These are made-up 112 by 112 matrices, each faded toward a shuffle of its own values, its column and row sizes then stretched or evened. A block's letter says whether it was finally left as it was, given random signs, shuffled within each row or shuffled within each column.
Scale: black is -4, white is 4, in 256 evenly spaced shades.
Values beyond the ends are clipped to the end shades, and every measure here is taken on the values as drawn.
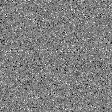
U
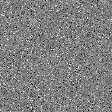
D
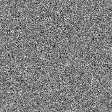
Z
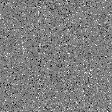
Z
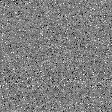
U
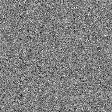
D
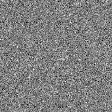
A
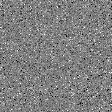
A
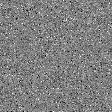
U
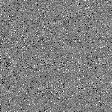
A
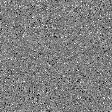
Z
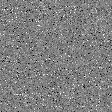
U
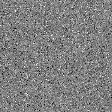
D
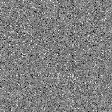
A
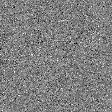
Z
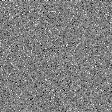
U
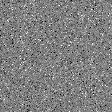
D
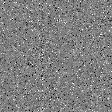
D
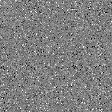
A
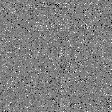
A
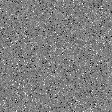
D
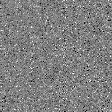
A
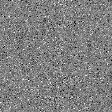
Z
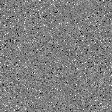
A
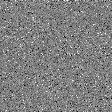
U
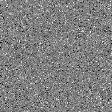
A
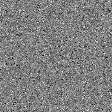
Z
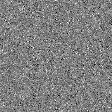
D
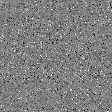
U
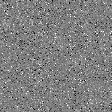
A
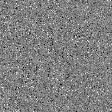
D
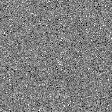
A
